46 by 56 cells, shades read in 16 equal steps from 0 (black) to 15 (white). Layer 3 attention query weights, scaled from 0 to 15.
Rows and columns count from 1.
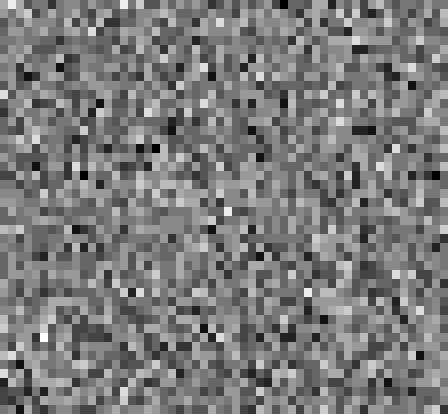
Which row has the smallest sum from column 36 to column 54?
44
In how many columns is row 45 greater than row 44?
31
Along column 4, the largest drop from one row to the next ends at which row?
9
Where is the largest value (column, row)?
6, 38
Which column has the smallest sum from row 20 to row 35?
46
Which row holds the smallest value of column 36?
1
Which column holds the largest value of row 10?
23
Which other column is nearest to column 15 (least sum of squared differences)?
51
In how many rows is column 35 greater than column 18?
16
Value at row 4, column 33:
8
